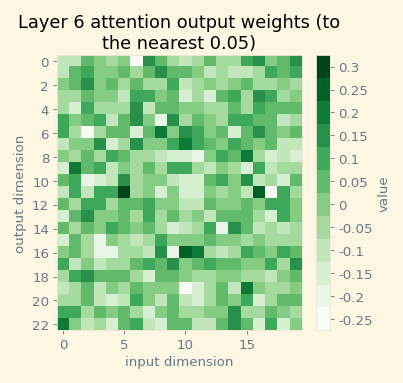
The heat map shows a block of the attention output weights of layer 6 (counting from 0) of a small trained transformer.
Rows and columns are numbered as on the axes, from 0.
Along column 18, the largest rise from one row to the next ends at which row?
11
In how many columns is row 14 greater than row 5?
5
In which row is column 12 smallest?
3
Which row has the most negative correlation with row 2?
6
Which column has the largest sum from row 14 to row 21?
15
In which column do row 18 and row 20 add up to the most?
2
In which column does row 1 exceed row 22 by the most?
8
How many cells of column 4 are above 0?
6
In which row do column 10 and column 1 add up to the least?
19
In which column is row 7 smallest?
4
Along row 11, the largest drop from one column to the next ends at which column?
17
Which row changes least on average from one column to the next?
18
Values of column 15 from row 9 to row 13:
-0.15 0.15 -0.1 0.05 0.05
